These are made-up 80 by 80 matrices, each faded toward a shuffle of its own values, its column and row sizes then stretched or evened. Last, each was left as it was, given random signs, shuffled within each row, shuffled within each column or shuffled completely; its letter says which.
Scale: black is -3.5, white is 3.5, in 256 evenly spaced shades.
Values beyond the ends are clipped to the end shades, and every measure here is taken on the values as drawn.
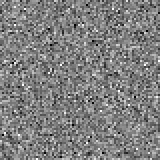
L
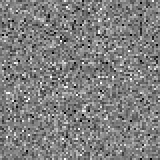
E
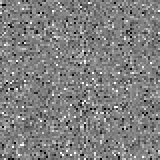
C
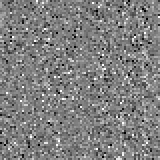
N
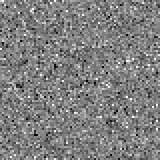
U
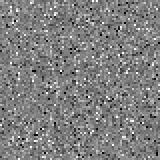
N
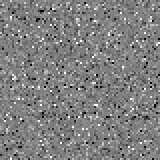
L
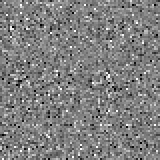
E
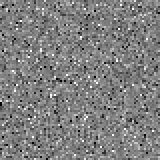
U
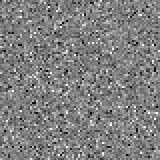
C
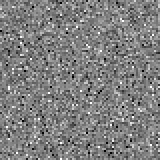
N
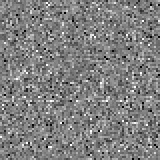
E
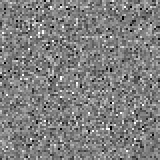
E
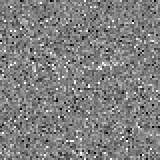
L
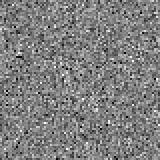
N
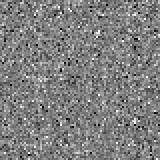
E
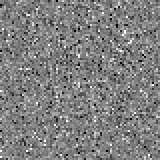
N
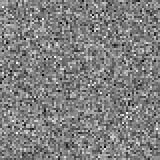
U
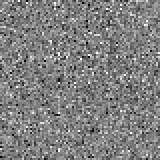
E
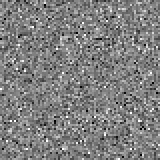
L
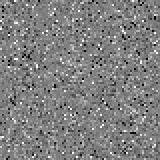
N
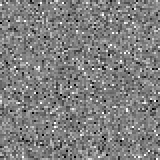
L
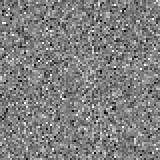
N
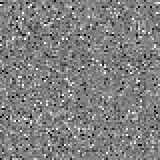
C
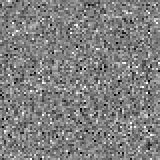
C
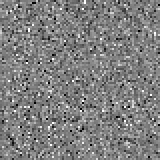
E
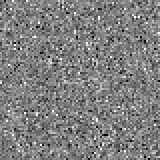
L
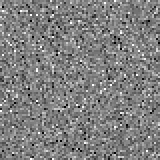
N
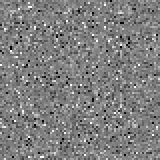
E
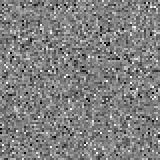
L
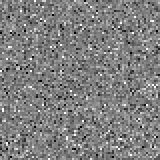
L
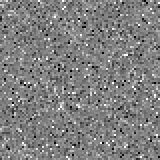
U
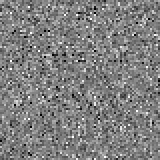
C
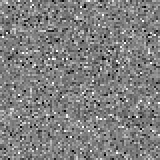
L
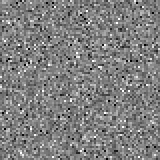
L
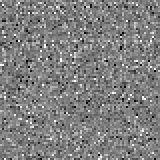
C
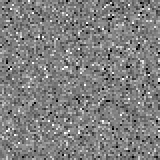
N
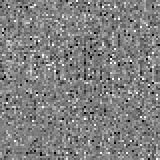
C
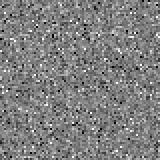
L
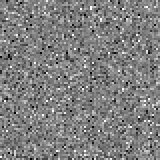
L
